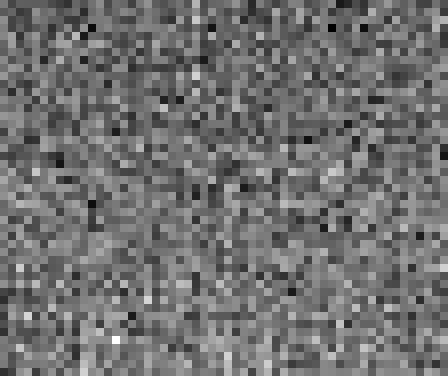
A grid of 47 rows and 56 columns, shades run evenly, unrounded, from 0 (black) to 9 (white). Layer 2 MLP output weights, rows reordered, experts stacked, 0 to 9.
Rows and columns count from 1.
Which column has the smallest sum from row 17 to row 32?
28
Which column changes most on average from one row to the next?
25
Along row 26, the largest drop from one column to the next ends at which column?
12
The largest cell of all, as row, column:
43, 15
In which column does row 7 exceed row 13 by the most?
48
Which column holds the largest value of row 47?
11
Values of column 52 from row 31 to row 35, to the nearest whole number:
4 4 5 2 4
